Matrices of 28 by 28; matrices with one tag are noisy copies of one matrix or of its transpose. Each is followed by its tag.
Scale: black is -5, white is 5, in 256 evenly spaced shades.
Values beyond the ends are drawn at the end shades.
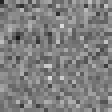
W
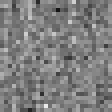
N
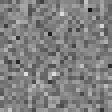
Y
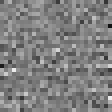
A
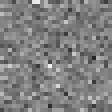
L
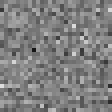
Y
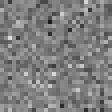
Y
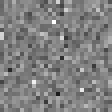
L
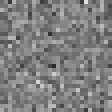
Y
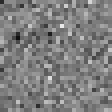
W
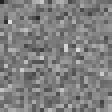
W
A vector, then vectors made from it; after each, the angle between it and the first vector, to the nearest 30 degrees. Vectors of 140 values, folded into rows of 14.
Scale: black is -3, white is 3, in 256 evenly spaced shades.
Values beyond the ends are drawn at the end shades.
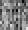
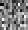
60 degrees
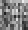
150 degrees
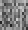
150 degrees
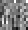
90 degrees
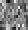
90 degrees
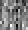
30 degrees
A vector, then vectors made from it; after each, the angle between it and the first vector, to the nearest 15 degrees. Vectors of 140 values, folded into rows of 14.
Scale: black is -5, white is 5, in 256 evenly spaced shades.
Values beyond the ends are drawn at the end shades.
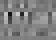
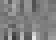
90 degrees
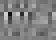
15 degrees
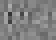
30 degrees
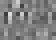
150 degrees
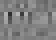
15 degrees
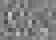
135 degrees
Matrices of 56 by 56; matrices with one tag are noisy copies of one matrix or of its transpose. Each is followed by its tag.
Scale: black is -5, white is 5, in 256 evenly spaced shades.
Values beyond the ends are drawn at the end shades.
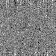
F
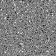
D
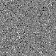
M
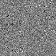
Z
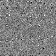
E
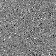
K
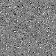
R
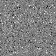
D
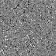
Z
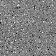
D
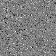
R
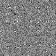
R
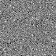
M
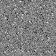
D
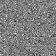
K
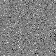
K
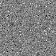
Z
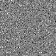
M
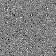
R
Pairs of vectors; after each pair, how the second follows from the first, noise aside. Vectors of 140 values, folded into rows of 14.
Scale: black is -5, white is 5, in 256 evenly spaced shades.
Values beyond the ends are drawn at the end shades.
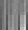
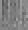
reversed, negated, shrunk.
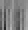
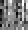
reversed, negated, scaled up.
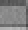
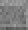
negated, shrunk.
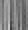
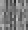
wrapped around, negated.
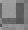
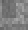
negated, shrunk.
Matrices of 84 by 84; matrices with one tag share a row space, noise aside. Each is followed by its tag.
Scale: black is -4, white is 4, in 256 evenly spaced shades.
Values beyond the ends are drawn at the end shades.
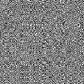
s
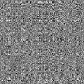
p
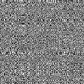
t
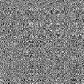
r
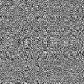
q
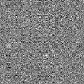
p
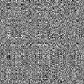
p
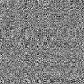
q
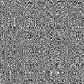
r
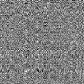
q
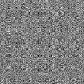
p
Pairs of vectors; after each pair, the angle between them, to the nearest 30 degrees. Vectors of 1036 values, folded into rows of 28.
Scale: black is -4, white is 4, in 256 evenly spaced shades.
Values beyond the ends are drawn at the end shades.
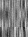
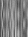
90 degrees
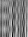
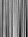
90 degrees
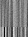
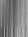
120 degrees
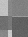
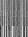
90 degrees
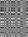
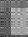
120 degrees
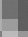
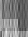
30 degrees
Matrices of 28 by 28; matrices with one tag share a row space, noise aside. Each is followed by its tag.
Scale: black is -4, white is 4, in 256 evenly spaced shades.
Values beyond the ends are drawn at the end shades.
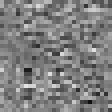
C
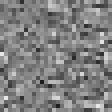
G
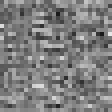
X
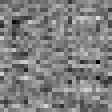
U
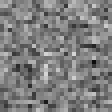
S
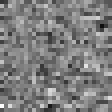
G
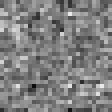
U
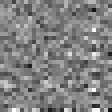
S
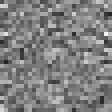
G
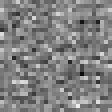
U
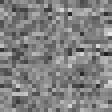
U
